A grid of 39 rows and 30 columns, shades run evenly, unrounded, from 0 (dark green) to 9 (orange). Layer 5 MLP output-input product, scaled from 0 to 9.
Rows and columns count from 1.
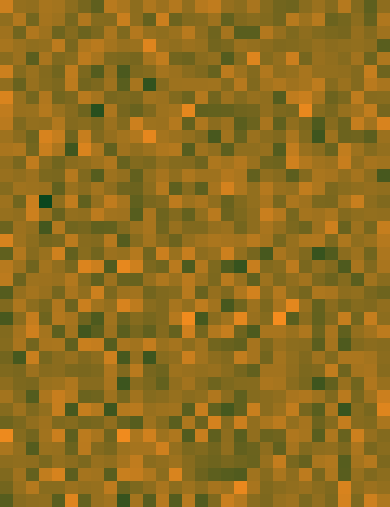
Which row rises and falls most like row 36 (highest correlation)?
29
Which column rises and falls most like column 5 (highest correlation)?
14
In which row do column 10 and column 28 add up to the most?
34
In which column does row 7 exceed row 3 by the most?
19
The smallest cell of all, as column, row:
4, 16
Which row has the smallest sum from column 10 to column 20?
30
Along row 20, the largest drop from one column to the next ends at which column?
6
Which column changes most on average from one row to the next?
10
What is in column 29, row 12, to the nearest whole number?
5
